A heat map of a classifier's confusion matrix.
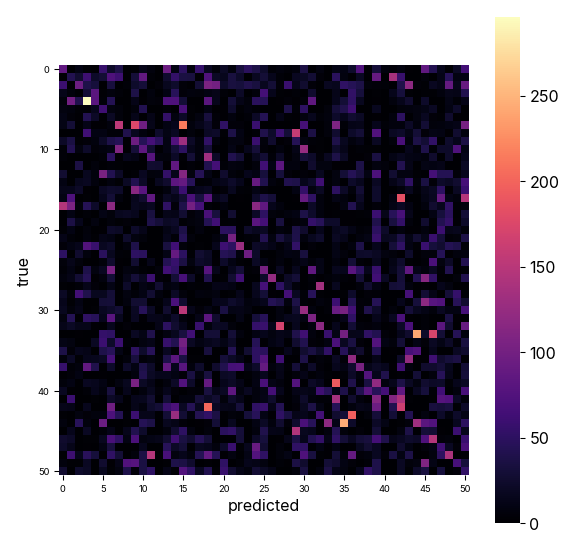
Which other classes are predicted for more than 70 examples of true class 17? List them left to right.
0, 1, 6, 16, 24, 25
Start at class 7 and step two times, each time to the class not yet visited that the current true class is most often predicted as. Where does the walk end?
9
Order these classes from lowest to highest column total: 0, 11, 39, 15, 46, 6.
0, 11, 46, 6, 39, 15
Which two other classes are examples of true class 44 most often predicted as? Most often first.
35, 33
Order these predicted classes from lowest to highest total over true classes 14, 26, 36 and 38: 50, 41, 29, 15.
41, 29, 50, 15
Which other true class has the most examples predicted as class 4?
3
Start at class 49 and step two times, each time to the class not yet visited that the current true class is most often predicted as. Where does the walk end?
29
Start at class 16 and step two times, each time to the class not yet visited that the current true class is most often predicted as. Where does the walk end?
18
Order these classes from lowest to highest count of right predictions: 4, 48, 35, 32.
35, 4, 32, 48
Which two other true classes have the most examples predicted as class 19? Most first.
2, 12
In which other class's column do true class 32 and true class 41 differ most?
27
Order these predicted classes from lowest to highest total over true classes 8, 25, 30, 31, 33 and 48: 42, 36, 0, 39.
0, 42, 39, 36
